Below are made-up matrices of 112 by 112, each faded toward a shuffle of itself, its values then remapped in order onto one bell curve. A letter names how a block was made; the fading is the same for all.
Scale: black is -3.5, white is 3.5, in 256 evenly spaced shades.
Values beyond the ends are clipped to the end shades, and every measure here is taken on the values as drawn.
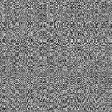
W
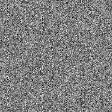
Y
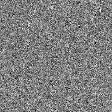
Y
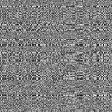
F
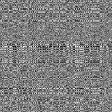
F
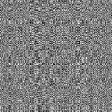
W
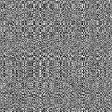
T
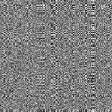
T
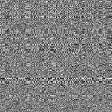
F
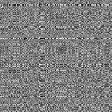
F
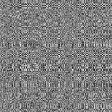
T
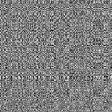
W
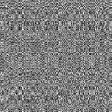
W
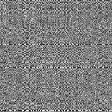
F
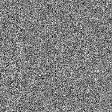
Y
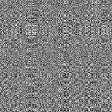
W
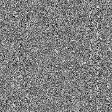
Y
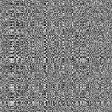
T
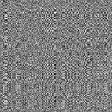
W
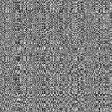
W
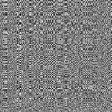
T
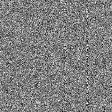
Y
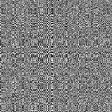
T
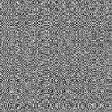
W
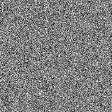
Y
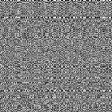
F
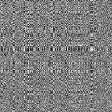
T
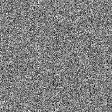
Y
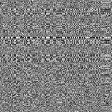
F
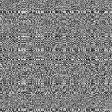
F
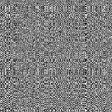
T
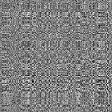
T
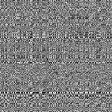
F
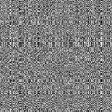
T
